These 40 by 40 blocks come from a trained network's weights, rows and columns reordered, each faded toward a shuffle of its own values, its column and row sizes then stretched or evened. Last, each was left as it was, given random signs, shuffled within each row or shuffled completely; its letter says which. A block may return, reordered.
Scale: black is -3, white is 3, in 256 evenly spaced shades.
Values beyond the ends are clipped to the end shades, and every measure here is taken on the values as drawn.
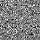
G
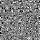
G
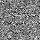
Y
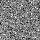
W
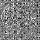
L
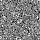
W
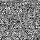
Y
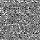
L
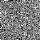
G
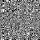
L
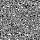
Y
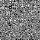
G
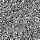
Y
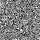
W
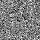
W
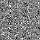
G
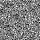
W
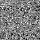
Y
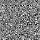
G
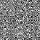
L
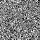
Y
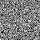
Y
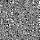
L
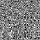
L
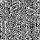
L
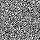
W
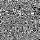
G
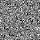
G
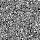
W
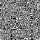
L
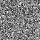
W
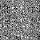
L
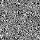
G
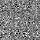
G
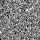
W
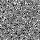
W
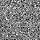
Y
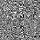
L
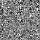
G
